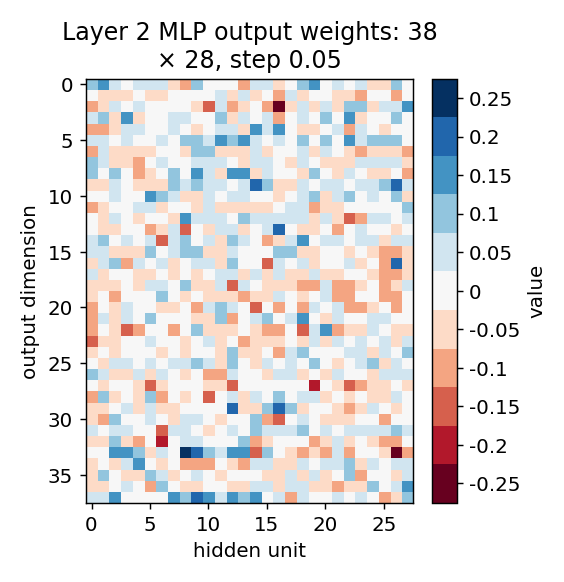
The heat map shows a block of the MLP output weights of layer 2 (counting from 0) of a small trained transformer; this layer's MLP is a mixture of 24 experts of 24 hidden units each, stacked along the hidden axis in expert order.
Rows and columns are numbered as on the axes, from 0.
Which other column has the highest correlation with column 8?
13
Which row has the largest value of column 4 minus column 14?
33
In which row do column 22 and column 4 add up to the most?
34
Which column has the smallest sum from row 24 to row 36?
6
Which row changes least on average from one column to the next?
11
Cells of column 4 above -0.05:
23
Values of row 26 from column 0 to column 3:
0.1 0.05 -0.05 -0.05
